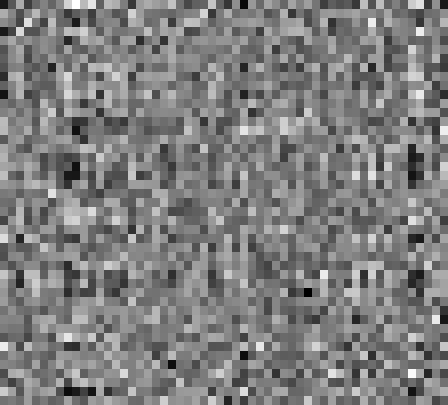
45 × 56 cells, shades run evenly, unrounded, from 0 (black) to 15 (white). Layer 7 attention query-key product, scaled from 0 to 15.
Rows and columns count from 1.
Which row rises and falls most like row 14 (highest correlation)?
15
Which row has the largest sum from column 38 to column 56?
16
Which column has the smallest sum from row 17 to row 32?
52
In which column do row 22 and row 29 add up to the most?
7
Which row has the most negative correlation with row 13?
18
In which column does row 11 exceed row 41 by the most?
22
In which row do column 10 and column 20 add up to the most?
1
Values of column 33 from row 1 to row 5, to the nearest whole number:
6 8 9 4 7
